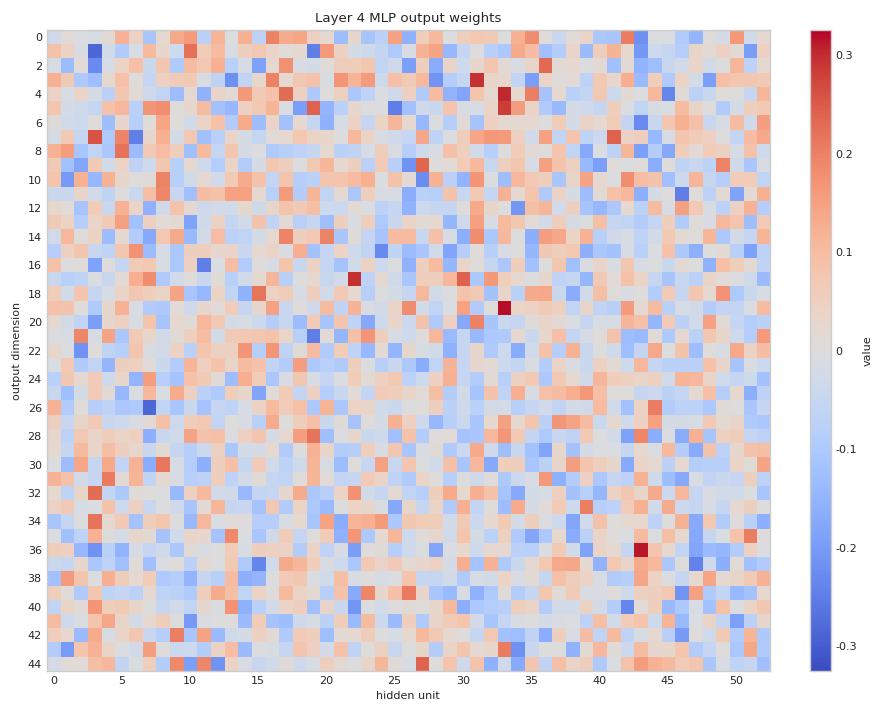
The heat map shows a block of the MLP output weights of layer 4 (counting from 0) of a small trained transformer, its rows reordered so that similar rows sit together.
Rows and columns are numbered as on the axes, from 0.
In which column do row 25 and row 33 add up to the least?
15
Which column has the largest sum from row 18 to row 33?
43
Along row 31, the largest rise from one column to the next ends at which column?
4
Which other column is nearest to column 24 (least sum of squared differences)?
41
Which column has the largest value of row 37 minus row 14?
30
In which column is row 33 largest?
39
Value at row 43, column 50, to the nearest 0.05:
-0.1
